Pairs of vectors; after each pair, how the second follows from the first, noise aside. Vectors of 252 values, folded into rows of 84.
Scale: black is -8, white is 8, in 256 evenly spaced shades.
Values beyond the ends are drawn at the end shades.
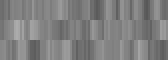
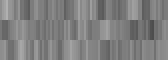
reversed, negated.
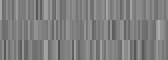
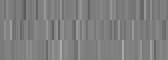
reversed, partly zeroed.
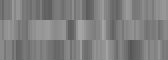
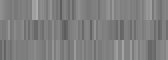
reversed, negated, partly zeroed.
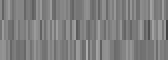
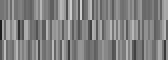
reversed, scaled up.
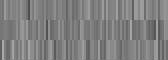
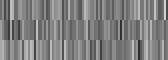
reversed, scaled up.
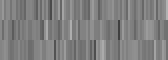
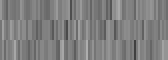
wrapped around.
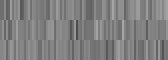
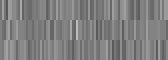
sign-scrambled.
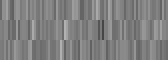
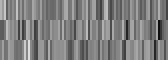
wrapped around, negated, scaled up.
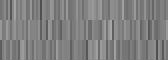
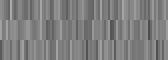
sign-scrambled.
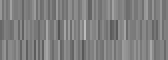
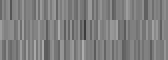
negated.
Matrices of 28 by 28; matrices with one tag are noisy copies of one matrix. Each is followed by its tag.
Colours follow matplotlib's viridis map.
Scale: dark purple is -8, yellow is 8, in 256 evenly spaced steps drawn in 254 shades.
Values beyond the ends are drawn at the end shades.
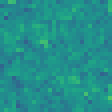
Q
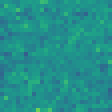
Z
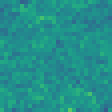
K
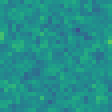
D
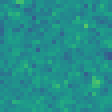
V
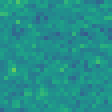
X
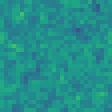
D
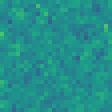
D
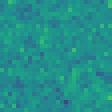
Q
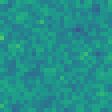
D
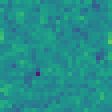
D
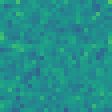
D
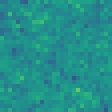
K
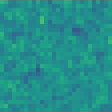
D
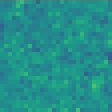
V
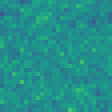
K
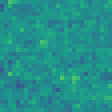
Q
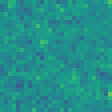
Q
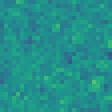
V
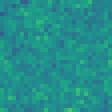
K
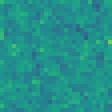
D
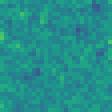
D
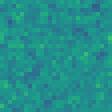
D
